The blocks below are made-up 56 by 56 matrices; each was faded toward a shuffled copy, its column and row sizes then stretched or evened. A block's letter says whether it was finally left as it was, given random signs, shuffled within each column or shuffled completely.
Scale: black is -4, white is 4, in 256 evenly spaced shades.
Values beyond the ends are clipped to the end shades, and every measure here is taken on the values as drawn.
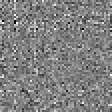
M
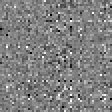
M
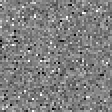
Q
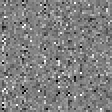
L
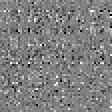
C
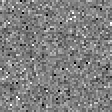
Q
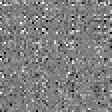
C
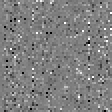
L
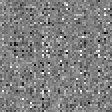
C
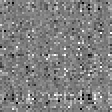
C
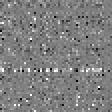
C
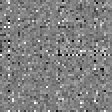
M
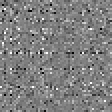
C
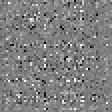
M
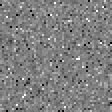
Q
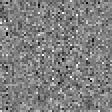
L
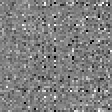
M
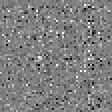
M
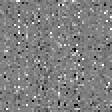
L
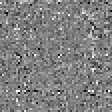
M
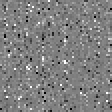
L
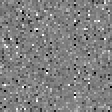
L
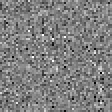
L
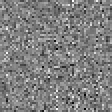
L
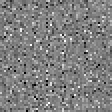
L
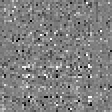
M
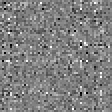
M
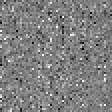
L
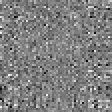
C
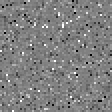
Q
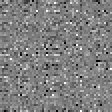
C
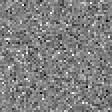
Q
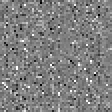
L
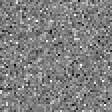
Q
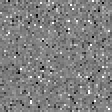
Q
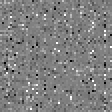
L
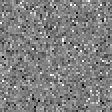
Q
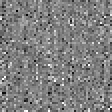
C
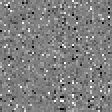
L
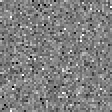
Q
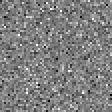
Q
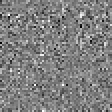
M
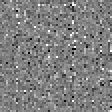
L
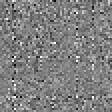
M
